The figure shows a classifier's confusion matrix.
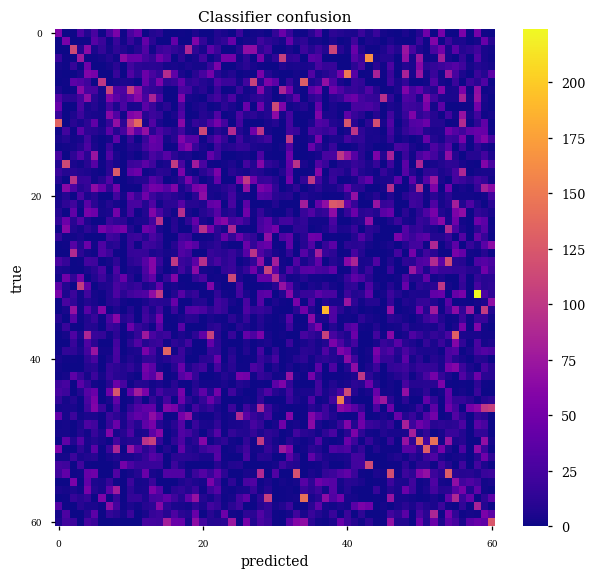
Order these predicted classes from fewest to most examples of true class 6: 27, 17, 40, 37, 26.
40, 26, 17, 37, 27
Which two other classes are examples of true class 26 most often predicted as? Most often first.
52, 60
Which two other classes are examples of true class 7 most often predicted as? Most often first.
10, 31
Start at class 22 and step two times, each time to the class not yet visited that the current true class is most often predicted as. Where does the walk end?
8
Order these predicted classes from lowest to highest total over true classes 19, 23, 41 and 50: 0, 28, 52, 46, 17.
0, 17, 46, 28, 52
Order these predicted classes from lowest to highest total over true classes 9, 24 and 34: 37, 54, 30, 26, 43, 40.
40, 43, 26, 54, 30, 37
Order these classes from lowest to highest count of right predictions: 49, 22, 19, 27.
22, 19, 49, 27
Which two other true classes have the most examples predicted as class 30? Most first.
9, 28
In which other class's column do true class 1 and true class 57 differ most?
34
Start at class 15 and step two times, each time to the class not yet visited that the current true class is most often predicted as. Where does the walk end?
5
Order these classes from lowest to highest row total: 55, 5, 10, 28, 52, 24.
52, 55, 10, 24, 5, 28
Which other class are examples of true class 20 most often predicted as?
41
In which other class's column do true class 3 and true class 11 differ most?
43
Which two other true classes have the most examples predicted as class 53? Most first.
31, 3
